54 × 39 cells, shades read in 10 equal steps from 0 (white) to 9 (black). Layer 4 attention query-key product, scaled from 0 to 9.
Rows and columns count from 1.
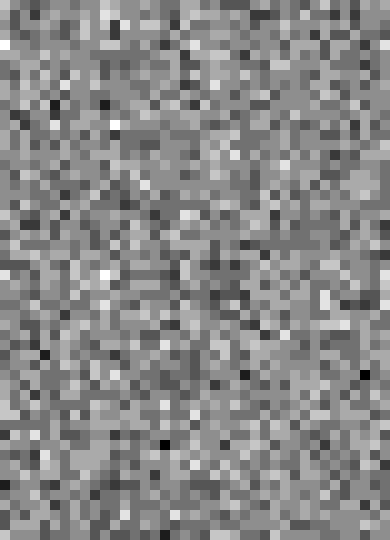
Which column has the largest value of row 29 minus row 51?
24
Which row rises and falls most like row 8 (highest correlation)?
46
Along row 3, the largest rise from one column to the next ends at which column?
12
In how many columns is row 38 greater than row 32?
19
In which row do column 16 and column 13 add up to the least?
3
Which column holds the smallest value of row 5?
1
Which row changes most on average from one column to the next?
11
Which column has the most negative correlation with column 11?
18
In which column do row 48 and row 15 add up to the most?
16
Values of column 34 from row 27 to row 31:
2 4 4 5 3
